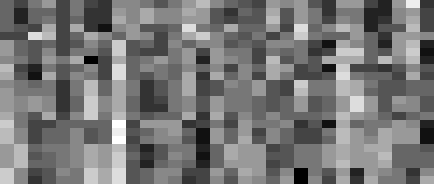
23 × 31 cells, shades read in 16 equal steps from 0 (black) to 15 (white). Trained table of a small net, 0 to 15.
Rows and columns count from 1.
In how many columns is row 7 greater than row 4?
15
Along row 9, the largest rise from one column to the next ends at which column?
25
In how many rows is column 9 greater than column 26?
14
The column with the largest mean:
9
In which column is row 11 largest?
22
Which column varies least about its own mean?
13
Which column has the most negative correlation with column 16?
23
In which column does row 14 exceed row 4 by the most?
7
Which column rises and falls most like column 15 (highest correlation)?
10
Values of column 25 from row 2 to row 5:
7 8 11 6
